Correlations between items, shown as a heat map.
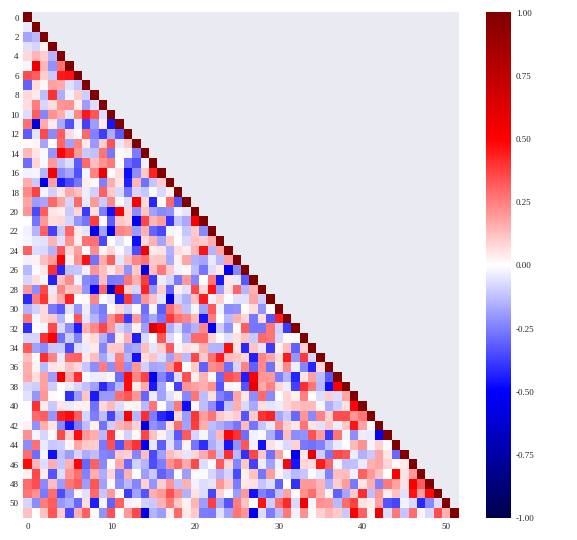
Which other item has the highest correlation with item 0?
46
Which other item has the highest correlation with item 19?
13
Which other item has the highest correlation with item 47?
44
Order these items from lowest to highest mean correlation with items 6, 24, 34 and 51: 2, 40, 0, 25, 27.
27, 2, 40, 25, 0
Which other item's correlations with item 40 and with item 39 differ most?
1
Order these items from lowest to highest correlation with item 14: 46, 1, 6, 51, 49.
51, 49, 46, 1, 6
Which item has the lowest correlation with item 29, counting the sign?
17
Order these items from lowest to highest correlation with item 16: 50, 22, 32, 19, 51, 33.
22, 51, 19, 50, 33, 32
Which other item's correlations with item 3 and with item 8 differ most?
50
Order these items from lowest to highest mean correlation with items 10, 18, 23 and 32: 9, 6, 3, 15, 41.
41, 6, 9, 3, 15
